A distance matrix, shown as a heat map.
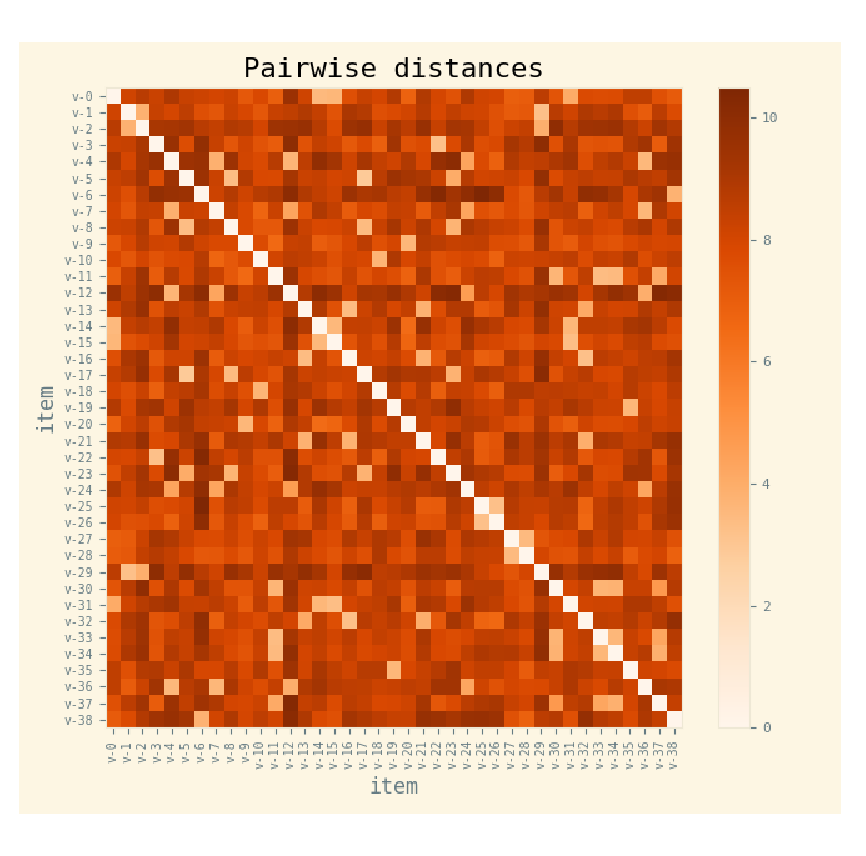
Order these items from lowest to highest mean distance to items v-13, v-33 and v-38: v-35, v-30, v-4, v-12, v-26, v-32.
v-30, v-32, v-35, v-26, v-4, v-12
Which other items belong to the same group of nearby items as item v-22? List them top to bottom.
v-3
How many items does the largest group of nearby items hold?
5
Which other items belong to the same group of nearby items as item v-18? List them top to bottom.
v-10
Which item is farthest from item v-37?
v-12
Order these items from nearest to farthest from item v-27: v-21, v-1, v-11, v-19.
v-1, v-11, v-19, v-21
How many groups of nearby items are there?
13
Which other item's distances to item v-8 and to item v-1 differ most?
v-29
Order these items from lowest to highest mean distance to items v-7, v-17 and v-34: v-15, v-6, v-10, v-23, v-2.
v-23, v-10, v-15, v-6, v-2
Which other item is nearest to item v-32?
v-16
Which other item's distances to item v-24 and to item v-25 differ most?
v-26
